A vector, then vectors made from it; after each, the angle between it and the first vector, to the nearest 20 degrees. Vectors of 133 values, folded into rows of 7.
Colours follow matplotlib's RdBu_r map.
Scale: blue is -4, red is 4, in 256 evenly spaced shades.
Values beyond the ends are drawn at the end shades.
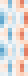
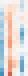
100 degrees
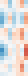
20 degrees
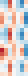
160 degrees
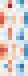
160 degrees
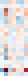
80 degrees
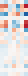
80 degrees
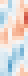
60 degrees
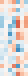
60 degrees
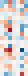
100 degrees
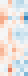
140 degrees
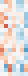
140 degrees
